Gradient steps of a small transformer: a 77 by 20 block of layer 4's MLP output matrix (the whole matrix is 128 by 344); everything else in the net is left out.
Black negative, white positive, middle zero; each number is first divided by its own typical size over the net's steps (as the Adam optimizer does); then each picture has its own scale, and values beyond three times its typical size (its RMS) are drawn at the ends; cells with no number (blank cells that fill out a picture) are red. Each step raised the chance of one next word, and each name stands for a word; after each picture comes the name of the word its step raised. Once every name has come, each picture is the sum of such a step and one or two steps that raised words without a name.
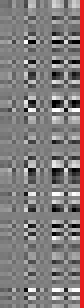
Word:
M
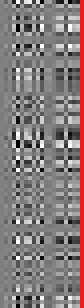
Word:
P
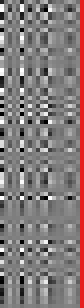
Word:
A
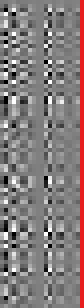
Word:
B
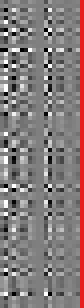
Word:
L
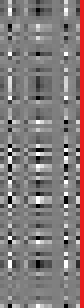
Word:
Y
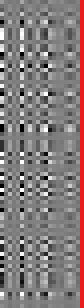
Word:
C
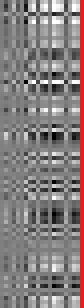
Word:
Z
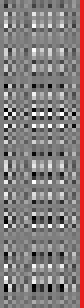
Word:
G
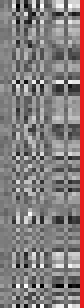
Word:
Z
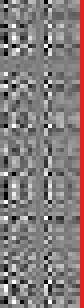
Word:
G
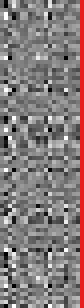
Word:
P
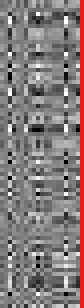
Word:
C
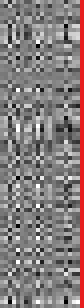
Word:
C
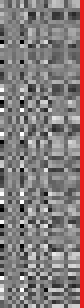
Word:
M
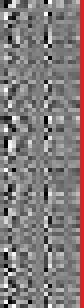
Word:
M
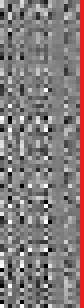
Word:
A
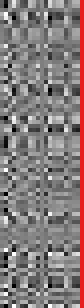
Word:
C
